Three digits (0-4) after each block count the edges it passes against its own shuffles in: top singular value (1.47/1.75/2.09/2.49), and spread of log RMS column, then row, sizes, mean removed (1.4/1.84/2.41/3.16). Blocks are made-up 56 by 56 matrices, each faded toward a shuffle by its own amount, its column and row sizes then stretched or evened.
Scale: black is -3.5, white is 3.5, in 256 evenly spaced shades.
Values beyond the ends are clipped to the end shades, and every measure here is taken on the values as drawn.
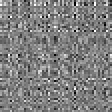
3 3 3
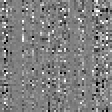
1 4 1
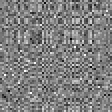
4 2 0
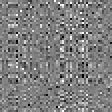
4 3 1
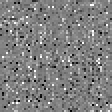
0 1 0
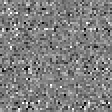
1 1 3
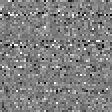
0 0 3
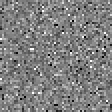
0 0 0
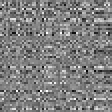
4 0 4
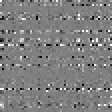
3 2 4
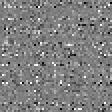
0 1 3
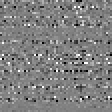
1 1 4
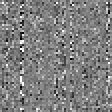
1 4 0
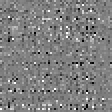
1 2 3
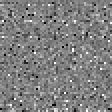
1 0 2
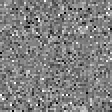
0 0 1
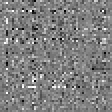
1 3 3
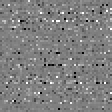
0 0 3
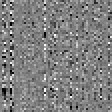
2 4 0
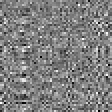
3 2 1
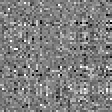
2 2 2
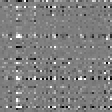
4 2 4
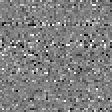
1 0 3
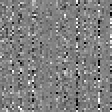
2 4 0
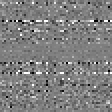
3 1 4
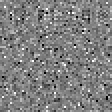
1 0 0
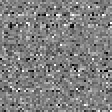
2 0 3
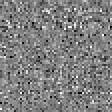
2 0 2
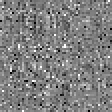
2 1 1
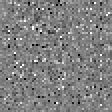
0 1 2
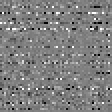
0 1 4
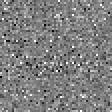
0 0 2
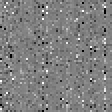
0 3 0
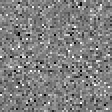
0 1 2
